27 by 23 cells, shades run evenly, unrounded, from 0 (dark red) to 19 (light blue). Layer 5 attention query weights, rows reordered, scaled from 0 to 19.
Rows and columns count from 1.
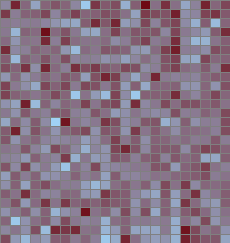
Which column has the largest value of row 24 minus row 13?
6
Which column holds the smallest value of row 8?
5
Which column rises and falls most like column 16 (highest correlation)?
12
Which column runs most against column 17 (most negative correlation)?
7
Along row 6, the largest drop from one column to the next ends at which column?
9
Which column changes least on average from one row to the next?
23
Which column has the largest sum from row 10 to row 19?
8
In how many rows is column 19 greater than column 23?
17
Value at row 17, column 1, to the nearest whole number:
10
